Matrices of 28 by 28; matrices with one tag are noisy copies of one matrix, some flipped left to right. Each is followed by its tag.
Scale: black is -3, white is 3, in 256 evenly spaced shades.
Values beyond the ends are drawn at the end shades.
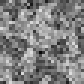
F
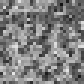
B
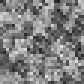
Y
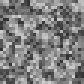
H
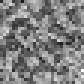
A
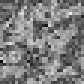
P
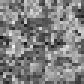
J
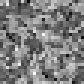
H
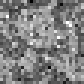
F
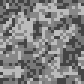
P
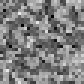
A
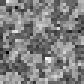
Y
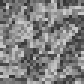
P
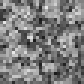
J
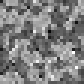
Y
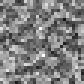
A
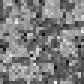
J
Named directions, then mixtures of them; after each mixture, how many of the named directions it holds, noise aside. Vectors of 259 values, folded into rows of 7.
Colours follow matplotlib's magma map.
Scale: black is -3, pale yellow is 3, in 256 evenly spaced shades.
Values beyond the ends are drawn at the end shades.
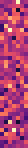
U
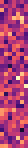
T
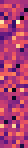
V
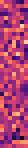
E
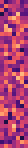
four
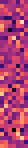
four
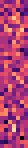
four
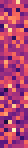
one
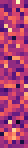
two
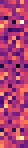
four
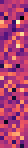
two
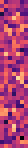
four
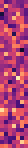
three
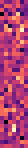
four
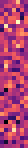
two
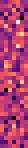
two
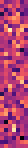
four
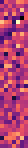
three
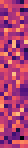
one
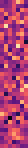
four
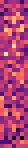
three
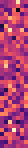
one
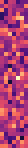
two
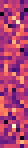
four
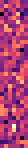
four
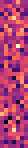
three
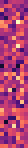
two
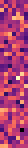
one
